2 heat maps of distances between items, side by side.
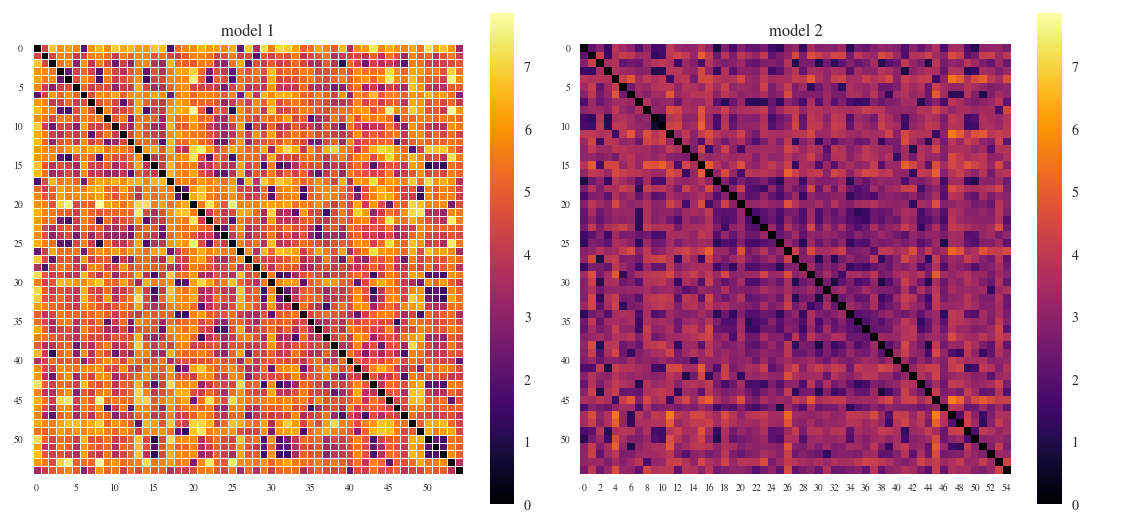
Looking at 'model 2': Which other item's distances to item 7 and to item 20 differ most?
18
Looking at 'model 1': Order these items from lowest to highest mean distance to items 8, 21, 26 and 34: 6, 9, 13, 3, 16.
3, 6, 16, 9, 13
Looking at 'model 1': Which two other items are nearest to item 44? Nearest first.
38, 5
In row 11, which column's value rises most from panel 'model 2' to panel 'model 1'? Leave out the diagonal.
45
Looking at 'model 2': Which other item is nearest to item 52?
31
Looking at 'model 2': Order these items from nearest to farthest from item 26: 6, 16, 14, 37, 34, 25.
37, 34, 25, 14, 6, 16
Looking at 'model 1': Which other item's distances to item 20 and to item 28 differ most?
1
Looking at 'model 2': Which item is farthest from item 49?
15
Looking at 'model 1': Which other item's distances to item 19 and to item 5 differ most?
49
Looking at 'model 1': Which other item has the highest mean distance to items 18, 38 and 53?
8
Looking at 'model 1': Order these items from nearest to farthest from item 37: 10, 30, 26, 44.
44, 10, 26, 30
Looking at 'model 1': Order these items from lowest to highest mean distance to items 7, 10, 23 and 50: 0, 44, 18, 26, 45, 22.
44, 22, 45, 18, 26, 0
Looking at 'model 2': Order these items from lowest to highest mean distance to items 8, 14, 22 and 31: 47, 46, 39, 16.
46, 39, 16, 47
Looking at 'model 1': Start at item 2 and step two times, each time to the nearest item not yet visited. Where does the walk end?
47
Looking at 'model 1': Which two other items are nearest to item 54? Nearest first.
40, 6
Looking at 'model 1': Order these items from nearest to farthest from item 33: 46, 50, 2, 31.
31, 50, 46, 2
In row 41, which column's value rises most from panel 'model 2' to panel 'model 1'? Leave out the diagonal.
3
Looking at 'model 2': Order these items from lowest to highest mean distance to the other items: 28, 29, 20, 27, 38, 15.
28, 38, 27, 20, 29, 15
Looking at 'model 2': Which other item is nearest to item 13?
42
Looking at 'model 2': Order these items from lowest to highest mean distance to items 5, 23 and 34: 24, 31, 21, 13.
21, 24, 31, 13
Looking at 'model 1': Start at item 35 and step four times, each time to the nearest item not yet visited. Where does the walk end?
16
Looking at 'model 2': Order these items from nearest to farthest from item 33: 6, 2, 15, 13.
2, 6, 15, 13
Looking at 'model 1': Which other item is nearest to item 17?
0
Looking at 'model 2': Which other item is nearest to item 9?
10
